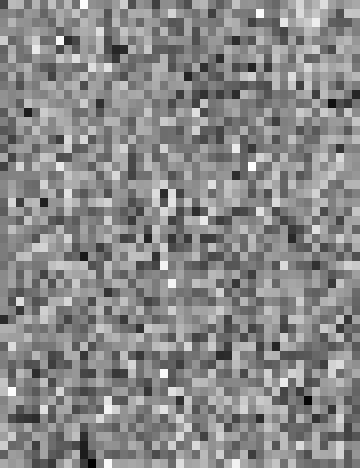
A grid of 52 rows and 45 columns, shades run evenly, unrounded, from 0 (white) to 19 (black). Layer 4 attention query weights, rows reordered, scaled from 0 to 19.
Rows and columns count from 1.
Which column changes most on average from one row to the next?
43
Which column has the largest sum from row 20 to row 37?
32
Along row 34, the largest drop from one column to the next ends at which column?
3
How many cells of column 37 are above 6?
45
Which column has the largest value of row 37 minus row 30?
36
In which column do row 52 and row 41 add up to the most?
7
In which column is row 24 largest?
25
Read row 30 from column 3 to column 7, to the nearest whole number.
10 9 10 10 5
